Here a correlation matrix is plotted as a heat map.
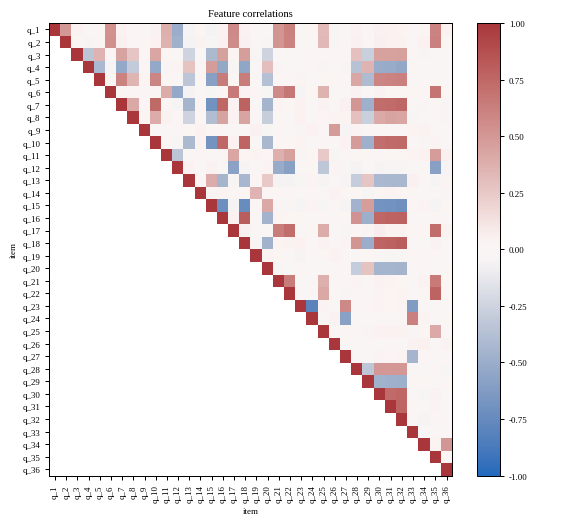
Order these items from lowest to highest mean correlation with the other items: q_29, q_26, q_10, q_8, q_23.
q_29, q_23, q_26, q_8, q_10
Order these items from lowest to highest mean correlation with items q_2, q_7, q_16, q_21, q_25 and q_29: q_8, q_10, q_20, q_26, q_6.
q_20, q_26, q_8, q_10, q_6
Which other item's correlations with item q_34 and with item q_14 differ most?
q_36
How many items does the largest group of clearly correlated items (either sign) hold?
16
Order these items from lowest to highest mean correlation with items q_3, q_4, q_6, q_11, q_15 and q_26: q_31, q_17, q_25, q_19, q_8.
q_31, q_8, q_19, q_25, q_17
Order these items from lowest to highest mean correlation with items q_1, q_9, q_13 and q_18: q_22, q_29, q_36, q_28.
q_29, q_36, q_28, q_22
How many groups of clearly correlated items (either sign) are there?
6
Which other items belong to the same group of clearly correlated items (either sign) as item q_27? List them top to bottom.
q_23, q_24, q_33
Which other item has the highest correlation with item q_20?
q_15
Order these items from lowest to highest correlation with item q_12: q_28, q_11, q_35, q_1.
q_35, q_1, q_11, q_28
